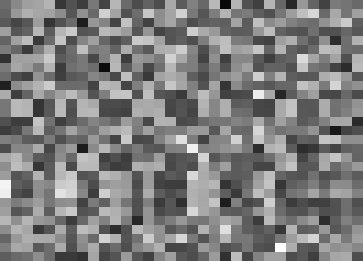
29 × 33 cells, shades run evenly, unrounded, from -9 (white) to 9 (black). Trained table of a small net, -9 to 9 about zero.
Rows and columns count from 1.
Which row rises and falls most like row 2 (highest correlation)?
27
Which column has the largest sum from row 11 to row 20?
28
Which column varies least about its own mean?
23
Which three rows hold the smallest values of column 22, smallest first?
16, 29, 1
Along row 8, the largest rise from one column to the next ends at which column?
6
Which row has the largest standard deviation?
11
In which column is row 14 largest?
33
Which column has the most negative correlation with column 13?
25
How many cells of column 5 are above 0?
19
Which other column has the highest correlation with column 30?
15
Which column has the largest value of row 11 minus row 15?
21
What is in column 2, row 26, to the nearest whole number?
-4
